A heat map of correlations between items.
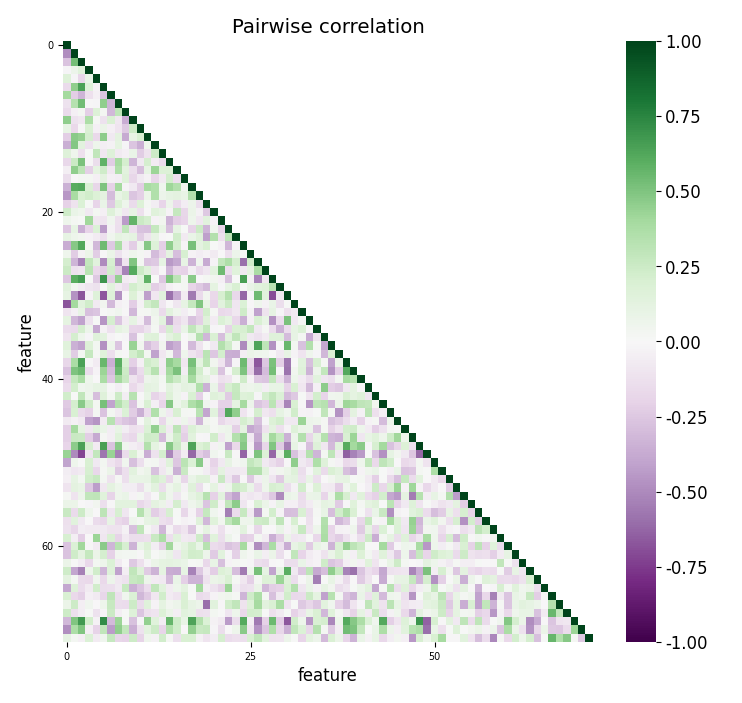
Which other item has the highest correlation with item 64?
29
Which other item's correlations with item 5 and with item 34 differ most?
28
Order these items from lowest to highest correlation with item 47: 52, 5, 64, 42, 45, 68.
68, 52, 5, 42, 64, 45
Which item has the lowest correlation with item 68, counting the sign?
58
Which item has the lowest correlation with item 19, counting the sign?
67
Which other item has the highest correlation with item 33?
30
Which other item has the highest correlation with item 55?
23
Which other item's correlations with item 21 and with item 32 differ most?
9
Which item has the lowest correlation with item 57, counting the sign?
54
